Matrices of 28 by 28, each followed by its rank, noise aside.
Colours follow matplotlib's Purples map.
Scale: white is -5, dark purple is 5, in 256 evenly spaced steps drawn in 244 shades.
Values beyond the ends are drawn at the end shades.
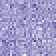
six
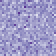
eight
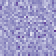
six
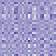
two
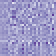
four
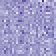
six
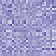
three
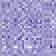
four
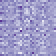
four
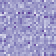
six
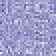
six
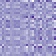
two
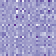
three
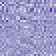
four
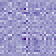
three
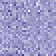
six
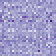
six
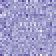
six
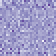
six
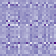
two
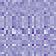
two
